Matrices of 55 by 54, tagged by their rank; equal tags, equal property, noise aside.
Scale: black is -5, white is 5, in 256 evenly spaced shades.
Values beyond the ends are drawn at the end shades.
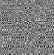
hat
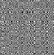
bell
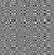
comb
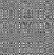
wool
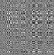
comb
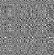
bell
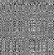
wool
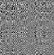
hat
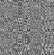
bell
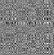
wool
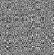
hat
